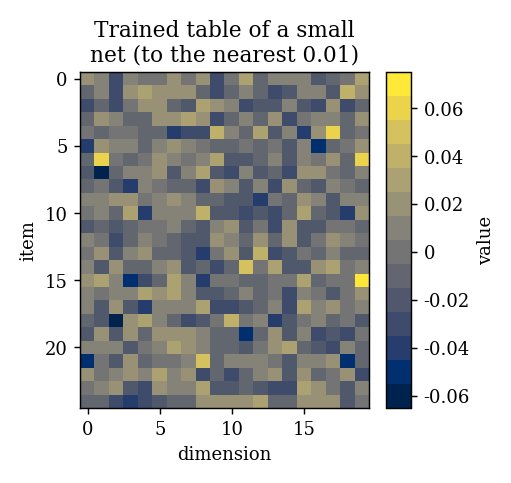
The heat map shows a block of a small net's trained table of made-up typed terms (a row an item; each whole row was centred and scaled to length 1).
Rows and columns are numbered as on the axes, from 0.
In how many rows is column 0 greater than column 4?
11
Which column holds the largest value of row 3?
7
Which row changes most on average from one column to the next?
4
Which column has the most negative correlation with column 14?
15
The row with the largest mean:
6
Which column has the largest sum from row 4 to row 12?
19
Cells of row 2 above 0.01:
5
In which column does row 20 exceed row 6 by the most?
14
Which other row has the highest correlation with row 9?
16
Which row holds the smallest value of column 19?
22
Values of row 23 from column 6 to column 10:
0.01 0.01 0.03 -0.02 -0.02
